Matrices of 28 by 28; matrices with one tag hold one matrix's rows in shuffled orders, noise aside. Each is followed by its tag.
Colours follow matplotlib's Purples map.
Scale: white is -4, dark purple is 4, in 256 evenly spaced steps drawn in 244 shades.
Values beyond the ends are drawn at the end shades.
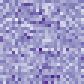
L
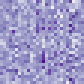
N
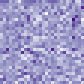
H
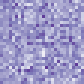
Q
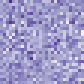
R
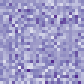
Q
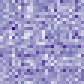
Q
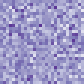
R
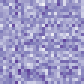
Q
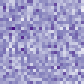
R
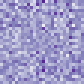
N
